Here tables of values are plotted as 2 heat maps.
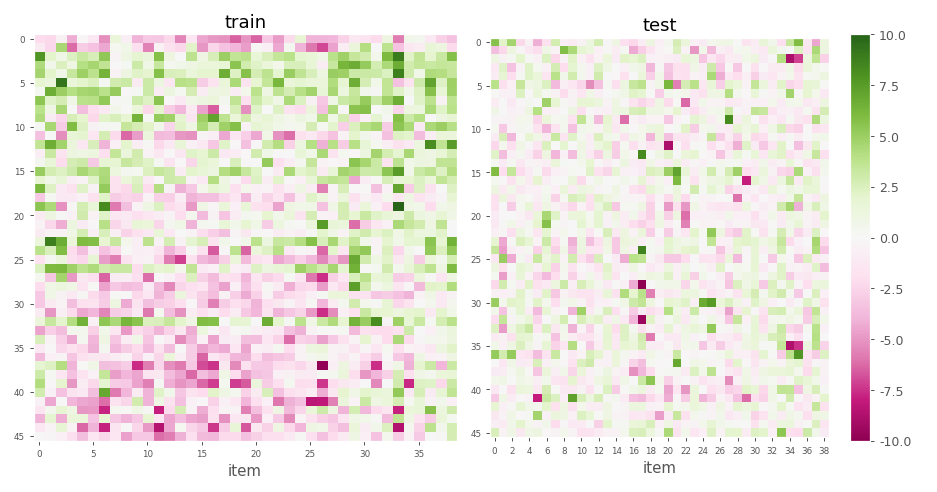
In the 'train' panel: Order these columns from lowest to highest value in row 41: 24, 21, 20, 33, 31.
24, 20, 21, 31, 33
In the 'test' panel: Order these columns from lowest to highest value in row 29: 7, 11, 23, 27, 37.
7, 11, 27, 23, 37
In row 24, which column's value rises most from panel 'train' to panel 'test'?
17
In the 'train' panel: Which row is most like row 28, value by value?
25
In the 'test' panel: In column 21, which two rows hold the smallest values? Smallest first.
5, 25
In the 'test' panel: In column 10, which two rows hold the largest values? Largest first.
31, 9
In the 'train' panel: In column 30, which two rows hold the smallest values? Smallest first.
38, 42
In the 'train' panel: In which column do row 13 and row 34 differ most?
26
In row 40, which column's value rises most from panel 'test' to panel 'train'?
35
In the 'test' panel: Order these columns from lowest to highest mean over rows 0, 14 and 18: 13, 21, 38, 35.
13, 38, 21, 35
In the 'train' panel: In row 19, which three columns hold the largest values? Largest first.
33, 6, 0
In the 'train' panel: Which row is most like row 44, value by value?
42
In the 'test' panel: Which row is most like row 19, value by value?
40
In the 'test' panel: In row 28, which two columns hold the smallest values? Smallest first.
17, 16
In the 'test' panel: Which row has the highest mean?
30
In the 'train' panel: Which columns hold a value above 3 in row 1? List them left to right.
2, 30, 32
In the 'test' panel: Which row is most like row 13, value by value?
24
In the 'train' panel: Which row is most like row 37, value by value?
39
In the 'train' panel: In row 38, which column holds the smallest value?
14
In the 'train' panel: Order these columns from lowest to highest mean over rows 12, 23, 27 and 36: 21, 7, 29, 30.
21, 7, 30, 29
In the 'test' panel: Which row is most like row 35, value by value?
2
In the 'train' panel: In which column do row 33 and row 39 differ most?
34
